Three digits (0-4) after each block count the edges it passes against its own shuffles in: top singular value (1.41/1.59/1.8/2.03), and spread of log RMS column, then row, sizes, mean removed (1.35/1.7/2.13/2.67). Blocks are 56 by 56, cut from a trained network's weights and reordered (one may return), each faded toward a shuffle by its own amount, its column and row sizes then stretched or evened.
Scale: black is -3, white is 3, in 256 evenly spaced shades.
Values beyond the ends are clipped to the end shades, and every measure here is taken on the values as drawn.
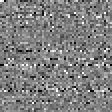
2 0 4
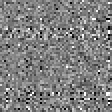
3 2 3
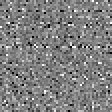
2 0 3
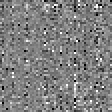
0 4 2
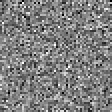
0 0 0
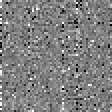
2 3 1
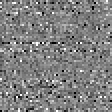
0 0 4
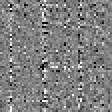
3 4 2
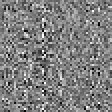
3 3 1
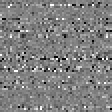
1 0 4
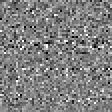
0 0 3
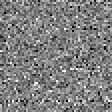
0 0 1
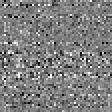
1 1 4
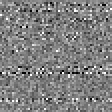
1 0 4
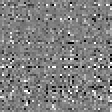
3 3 4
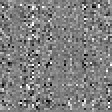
0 4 3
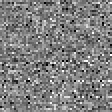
3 1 2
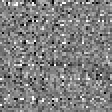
1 2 3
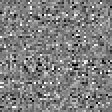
0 1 3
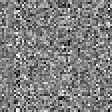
4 3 0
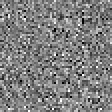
3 2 0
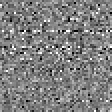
2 0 3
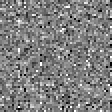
0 2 1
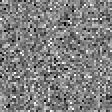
1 0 0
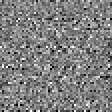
0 0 4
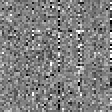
2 4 0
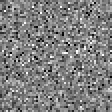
0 0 0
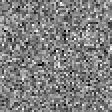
0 0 1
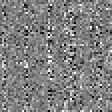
2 4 1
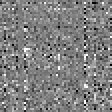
0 4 3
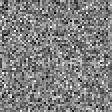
3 0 0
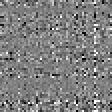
1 3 4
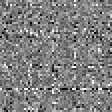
1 2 3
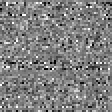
0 0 4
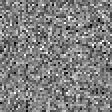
1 0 1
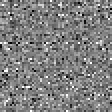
1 1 3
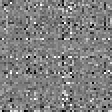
1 3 4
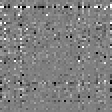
3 3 3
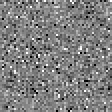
0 1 2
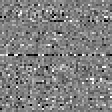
1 1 4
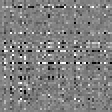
4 3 4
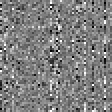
1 4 1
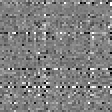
4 2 4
